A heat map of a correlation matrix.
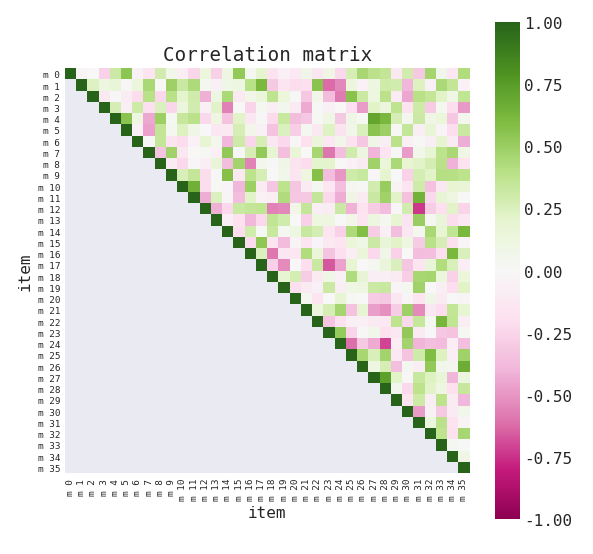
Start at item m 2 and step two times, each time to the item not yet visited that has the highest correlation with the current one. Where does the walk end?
m 32
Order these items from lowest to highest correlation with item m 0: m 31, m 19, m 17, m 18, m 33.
m 31, m 18, m 19, m 33, m 17
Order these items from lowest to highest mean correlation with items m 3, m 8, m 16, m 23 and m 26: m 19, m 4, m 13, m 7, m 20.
m 7, m 20, m 13, m 19, m 4
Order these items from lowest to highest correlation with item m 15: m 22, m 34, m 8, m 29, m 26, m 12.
m 34, m 22, m 26, m 29, m 12, m 8
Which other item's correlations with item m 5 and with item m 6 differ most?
m 35
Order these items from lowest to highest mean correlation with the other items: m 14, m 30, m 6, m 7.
m 30, m 6, m 7, m 14
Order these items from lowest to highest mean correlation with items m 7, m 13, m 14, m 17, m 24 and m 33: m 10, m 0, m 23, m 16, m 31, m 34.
m 23, m 10, m 0, m 16, m 31, m 34
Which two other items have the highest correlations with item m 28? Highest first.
m 27, m 4
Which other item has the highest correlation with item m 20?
m 18
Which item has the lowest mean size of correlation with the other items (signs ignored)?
m 20
